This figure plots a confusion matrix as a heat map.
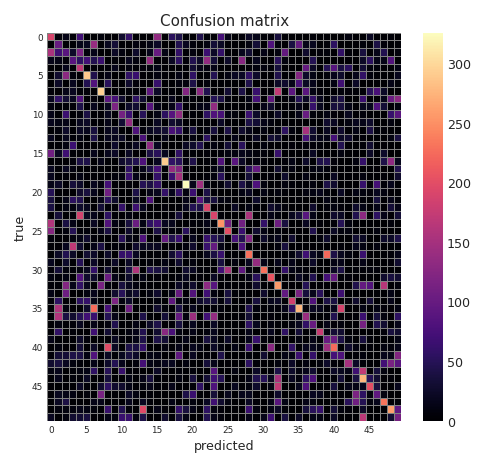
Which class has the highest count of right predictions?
19
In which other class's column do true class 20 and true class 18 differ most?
8
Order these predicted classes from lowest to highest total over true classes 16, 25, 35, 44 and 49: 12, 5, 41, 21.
21, 12, 5, 41
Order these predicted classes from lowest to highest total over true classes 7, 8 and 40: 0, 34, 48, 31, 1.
0, 1, 48, 34, 31
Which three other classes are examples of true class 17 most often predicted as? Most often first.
18, 29, 15
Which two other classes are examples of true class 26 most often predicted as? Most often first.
28, 16
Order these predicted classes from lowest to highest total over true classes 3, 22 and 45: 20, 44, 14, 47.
47, 44, 20, 14
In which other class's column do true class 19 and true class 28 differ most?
39
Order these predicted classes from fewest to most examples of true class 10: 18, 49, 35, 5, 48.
35, 5, 48, 49, 18
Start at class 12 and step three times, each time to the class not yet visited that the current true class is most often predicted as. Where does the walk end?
6
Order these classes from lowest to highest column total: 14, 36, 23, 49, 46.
46, 14, 49, 36, 23
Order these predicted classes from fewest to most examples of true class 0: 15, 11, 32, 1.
1, 32, 11, 15
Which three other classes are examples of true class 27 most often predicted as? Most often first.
3, 23, 22
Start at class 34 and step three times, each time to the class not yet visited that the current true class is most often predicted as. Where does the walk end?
4
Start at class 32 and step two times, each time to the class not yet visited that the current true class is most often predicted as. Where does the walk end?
43
